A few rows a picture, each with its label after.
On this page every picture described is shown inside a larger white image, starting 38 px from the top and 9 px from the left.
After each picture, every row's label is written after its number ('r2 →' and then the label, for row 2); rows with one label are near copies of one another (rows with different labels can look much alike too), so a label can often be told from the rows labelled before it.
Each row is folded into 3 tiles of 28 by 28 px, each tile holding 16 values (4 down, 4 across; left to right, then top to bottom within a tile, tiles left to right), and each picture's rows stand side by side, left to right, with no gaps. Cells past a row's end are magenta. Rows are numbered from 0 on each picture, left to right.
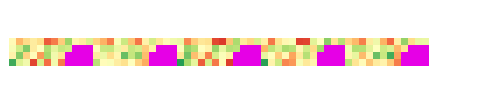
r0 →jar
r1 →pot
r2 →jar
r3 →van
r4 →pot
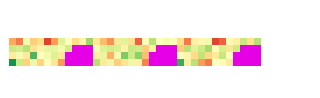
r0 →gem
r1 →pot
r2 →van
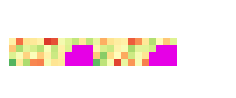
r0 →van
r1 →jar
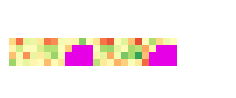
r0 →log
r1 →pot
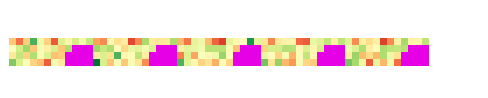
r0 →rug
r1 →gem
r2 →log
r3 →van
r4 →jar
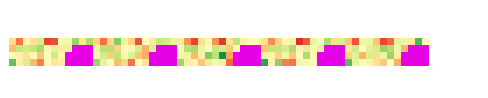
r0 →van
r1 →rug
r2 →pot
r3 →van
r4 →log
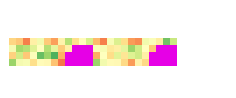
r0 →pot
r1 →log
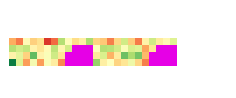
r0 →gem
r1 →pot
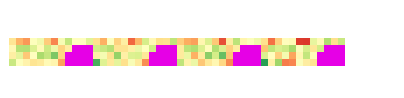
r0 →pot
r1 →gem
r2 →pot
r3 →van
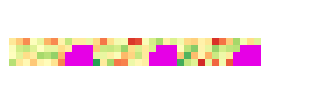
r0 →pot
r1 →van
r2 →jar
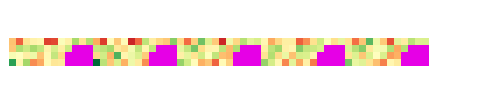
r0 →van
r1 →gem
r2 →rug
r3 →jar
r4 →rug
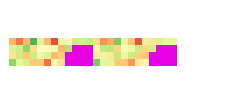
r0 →rug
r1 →rug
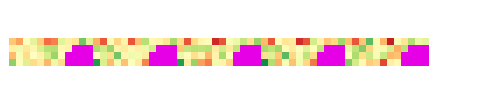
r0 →log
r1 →gem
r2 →van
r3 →gem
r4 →rug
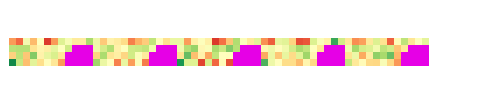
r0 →gem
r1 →jar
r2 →jar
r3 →log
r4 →pot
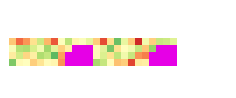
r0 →pot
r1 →rug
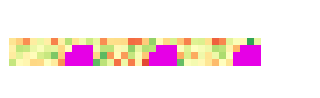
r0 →pot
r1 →jar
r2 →log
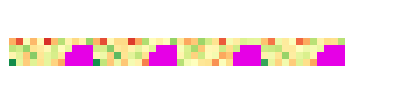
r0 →gem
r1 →gem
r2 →rug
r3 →gem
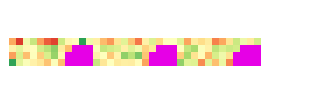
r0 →log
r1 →pot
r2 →jar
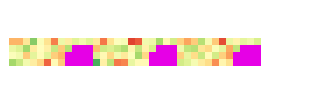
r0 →rug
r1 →van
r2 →rug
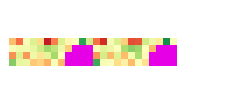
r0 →log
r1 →log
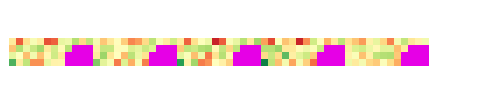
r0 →van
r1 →jar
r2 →van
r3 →gem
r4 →pot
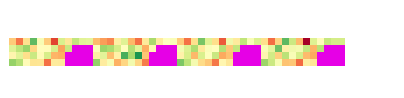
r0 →rug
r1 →pot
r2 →rug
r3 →rug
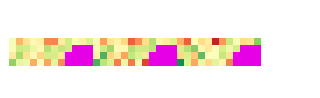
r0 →jar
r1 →jar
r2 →gem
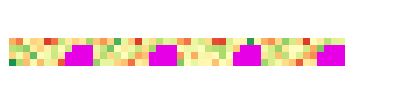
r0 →gem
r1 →rug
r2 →log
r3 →rug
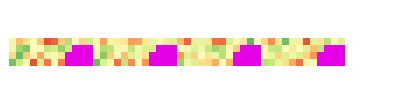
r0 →jar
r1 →jar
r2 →log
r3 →rug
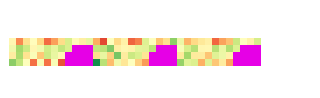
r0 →jar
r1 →gem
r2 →jar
